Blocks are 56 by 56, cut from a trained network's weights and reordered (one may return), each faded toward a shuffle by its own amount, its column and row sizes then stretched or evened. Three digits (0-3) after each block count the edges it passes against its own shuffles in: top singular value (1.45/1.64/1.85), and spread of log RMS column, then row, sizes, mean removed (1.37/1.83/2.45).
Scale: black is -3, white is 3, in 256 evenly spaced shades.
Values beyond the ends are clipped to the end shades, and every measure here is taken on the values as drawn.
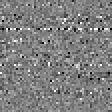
1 0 2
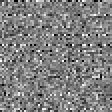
1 0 3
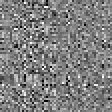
3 3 0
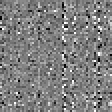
2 3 2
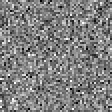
0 0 0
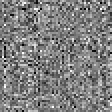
2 2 1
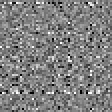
3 2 3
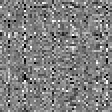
2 3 2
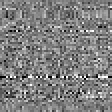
3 0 3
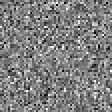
2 1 1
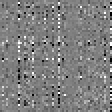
2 3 2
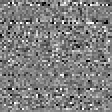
0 1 3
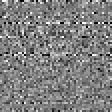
2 0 3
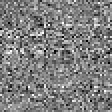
2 1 2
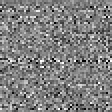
2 0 3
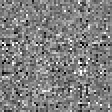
0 2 2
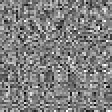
3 1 2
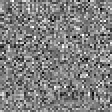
2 0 1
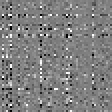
2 3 3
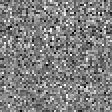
0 1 1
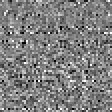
2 0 3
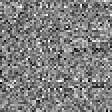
3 0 2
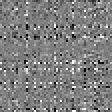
3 3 3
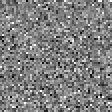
0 0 1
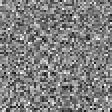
2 0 1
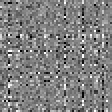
2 3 2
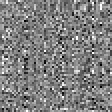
2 3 0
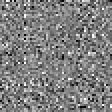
2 2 2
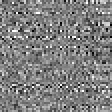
3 1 3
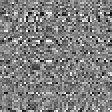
3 1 3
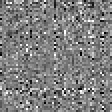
1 3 2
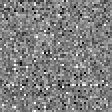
0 1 0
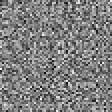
3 1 0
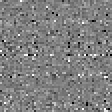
0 1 2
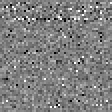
0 1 2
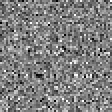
1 0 2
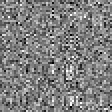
2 2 0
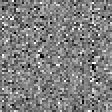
0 2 1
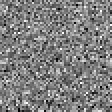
0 1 0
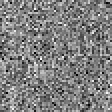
1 1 0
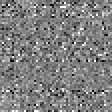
1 1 3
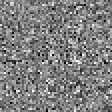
2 1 2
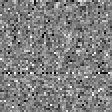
0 0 1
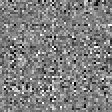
0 2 2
